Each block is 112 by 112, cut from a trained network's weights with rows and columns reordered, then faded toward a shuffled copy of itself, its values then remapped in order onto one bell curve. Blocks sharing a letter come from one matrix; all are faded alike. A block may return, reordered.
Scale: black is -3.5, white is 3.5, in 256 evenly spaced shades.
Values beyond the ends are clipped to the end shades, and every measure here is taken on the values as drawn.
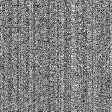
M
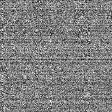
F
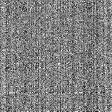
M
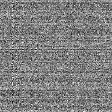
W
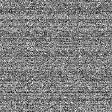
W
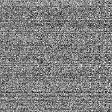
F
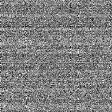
F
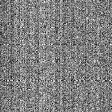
M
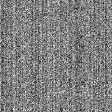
M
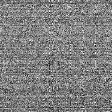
F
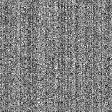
M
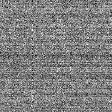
W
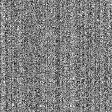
M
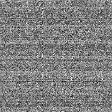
F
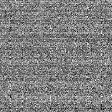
F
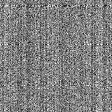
M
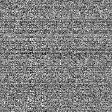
W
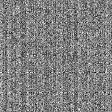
M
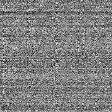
F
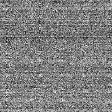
W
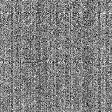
M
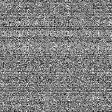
W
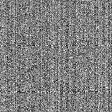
M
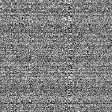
F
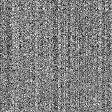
M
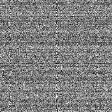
W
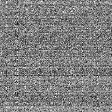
F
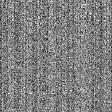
M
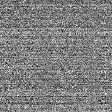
W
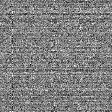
W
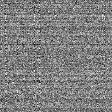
F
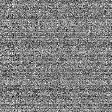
W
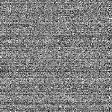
W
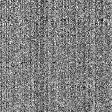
M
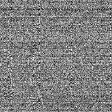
F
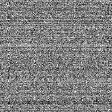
W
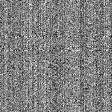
M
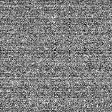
F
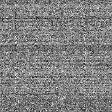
F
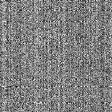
M
